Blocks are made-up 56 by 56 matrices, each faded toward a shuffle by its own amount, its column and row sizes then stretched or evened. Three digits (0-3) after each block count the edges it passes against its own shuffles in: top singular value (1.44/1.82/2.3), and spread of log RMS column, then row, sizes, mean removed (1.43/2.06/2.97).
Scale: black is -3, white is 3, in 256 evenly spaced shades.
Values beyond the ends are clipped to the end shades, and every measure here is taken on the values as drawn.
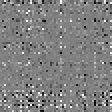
2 2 3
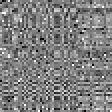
3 0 1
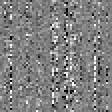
1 3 0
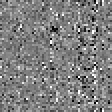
1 2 1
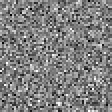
1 0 0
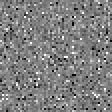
0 1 0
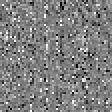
0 2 0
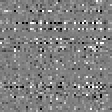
2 1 3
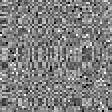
3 0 0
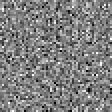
1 1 0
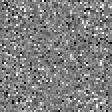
0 1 0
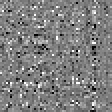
1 2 1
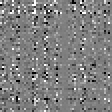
0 3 2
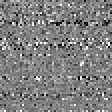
1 0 3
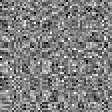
3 0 0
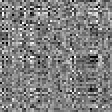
3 2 2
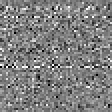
2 1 2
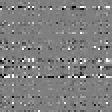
2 2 3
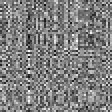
3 2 0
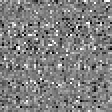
1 0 2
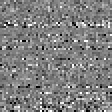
0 0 3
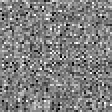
1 0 1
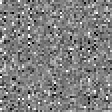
0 2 0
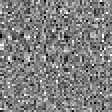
2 1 0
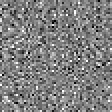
2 1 0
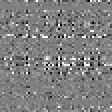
2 1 3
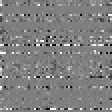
2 2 3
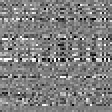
3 0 3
